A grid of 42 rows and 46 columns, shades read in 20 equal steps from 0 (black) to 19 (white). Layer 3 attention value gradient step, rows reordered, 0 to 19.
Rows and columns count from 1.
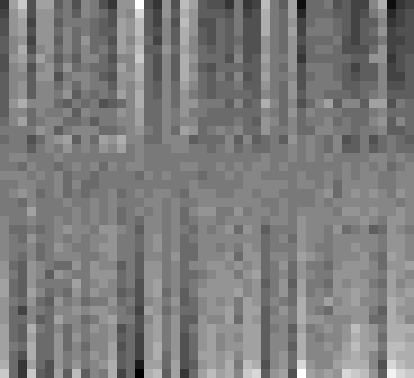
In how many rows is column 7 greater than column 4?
18
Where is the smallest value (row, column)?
42, 16
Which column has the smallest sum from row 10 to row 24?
44
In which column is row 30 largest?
46
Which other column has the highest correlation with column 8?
14
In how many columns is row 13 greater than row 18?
9
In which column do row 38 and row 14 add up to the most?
45
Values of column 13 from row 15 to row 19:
8 11 10 9 10
